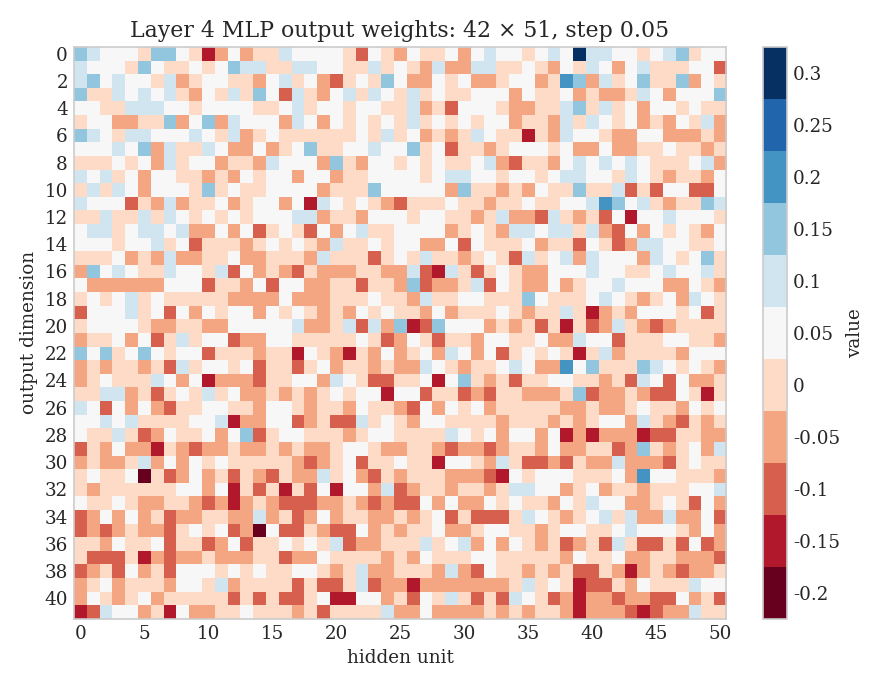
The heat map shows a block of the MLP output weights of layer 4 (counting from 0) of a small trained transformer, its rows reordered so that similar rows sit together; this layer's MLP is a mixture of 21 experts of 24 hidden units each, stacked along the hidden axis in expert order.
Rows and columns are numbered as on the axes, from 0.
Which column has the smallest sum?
14
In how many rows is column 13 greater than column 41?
14
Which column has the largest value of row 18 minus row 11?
4
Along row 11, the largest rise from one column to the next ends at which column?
19
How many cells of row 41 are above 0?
8
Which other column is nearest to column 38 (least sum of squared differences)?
45
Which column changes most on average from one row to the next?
44
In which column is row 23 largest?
38
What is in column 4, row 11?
-0.1
